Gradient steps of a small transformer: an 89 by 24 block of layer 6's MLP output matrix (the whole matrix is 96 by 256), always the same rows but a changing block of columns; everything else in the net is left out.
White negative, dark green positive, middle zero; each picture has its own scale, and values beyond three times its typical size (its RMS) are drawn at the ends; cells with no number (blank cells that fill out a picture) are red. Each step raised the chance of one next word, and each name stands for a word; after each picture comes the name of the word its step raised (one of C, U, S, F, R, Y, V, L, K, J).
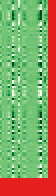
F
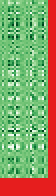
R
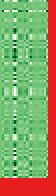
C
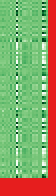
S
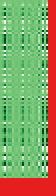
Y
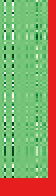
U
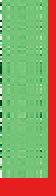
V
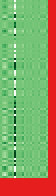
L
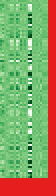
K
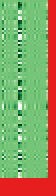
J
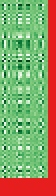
K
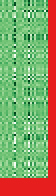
C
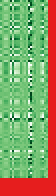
V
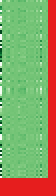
C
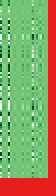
J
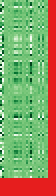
V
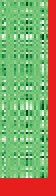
J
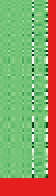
S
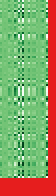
C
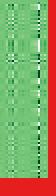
K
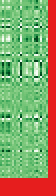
V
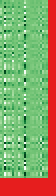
L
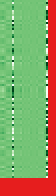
F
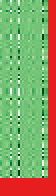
C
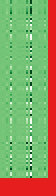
L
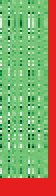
R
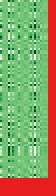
U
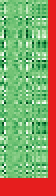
K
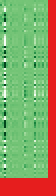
F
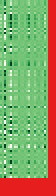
R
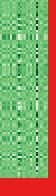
J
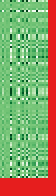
C
